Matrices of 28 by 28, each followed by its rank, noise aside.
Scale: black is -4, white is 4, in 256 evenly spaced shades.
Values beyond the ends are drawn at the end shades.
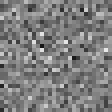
seven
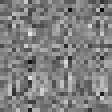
four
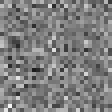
five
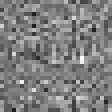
six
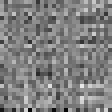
four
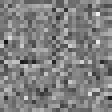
seven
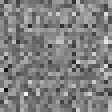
six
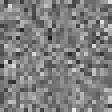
eight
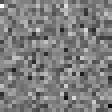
eight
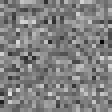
six
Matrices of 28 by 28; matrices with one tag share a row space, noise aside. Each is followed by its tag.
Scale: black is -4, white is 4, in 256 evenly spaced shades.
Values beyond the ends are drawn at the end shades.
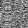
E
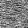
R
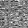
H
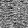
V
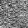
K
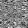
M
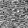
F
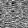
E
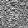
K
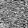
F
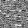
R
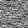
R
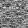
R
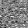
K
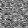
V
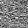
K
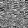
F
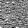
E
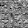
H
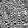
M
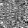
F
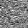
K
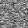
F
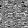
M
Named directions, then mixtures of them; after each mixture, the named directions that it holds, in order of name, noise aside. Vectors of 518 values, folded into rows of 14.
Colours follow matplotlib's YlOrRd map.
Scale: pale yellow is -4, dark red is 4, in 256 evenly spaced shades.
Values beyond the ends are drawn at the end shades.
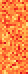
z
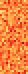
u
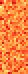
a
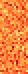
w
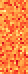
u, w.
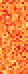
w, z.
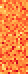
a, w.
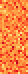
a, w.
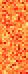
z.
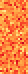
u, w.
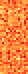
a, u.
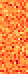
w.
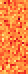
u, z.
